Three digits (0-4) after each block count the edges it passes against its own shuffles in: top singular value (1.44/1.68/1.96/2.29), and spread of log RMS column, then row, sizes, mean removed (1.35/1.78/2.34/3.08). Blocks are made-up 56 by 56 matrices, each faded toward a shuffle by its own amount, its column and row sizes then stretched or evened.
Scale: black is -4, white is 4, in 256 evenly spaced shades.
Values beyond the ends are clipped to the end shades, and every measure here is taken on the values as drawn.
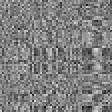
4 1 2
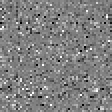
0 0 2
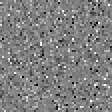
0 1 0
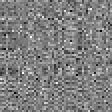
4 0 2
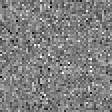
1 1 0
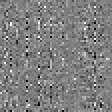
3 3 1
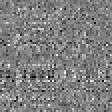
3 1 3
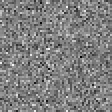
0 0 1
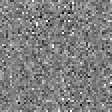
0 2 1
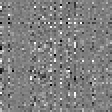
1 4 2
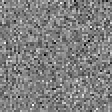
1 0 0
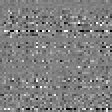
3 1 4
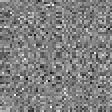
4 0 2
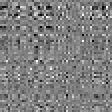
4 2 4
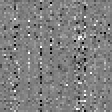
1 3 0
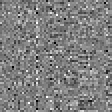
3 2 1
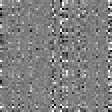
4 4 2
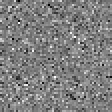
2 1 1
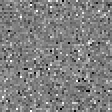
0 1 1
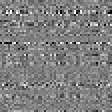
4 1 4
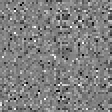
3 1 1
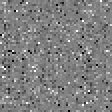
1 1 1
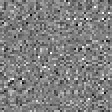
3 0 1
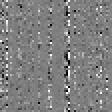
3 4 0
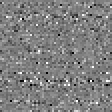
0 0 3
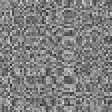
4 2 0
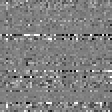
1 1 4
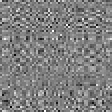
4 0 3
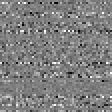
0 0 4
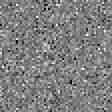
0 2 0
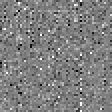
1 2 0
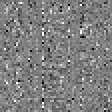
0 3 1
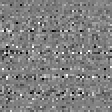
1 1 4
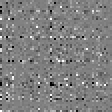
3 3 3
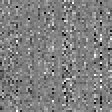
1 4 0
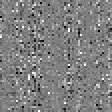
1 4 0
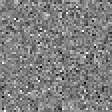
2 1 0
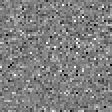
0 0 2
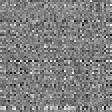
4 2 3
